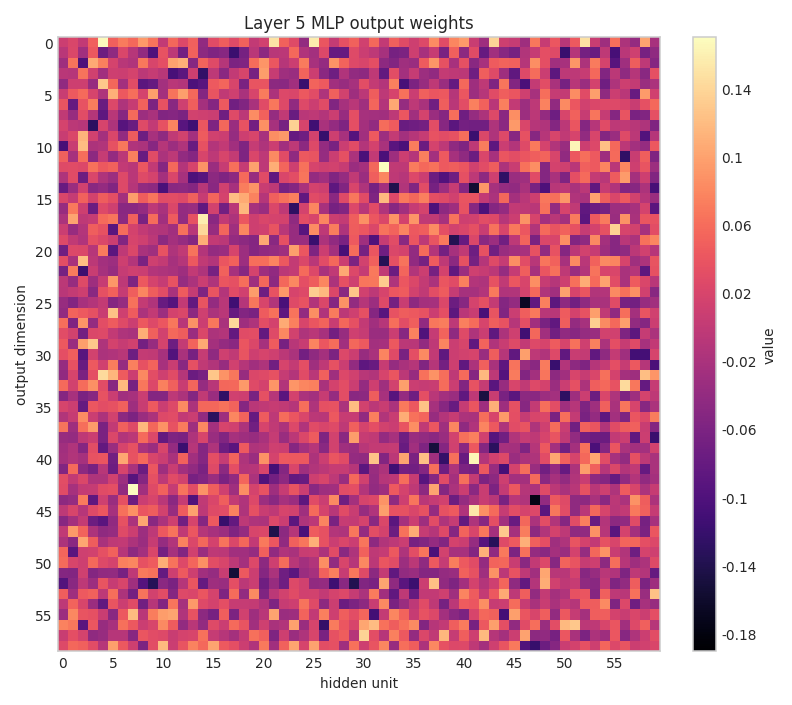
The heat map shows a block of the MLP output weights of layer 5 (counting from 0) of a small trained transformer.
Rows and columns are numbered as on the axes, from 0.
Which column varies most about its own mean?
14
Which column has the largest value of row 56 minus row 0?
50
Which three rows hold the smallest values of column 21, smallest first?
47, 41, 13
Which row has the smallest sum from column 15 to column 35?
52
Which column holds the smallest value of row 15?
24
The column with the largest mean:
25
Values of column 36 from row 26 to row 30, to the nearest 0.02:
0.04 -0.04 -0.1 -0.04 0.08
